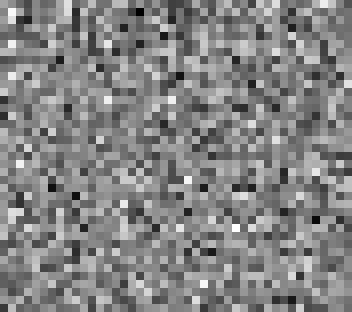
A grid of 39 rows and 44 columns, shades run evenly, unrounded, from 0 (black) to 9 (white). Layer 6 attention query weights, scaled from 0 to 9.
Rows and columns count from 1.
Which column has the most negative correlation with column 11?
40
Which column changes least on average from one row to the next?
44
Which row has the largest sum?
29
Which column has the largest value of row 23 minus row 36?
16
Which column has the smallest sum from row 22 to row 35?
10
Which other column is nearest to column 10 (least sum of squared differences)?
18
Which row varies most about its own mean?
2
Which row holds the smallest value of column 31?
14
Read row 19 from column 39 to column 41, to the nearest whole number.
5 3 4
